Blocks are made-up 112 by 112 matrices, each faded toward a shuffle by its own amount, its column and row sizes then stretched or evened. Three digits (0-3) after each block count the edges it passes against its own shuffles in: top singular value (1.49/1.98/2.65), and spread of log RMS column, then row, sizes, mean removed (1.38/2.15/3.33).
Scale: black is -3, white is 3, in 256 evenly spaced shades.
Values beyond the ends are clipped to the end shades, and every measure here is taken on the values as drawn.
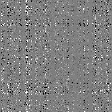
0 3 2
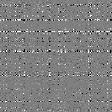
3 2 3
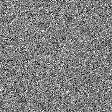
0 0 1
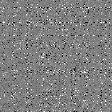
2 2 2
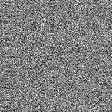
2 0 0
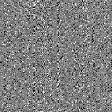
2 2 0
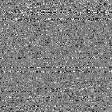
2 0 3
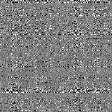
2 2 3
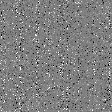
0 2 0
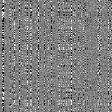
3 3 1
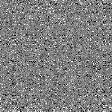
2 1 2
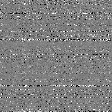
1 1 3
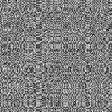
3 1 0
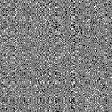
3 2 0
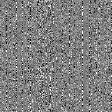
0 3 0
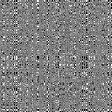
3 3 2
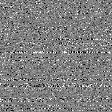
1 0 3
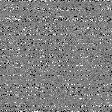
1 0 3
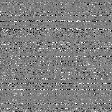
1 1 3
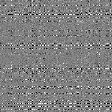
3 2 3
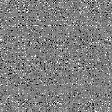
2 1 2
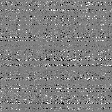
0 2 3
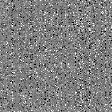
2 2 0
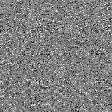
2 0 1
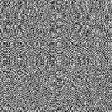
3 1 1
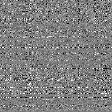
1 2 3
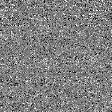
0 1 2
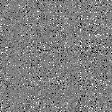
1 2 2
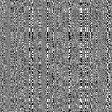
3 3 0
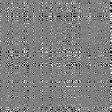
3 3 3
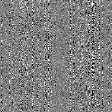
1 3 0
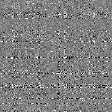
2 2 3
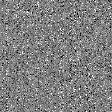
0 2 0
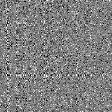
2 2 1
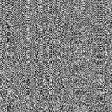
3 2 0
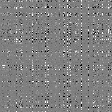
2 3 3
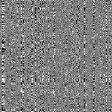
3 3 1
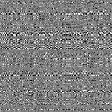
3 0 3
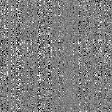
0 3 2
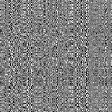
3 3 0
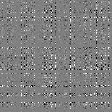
2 3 3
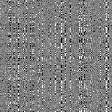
3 3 1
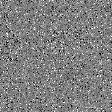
1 1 1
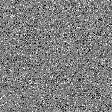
1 0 1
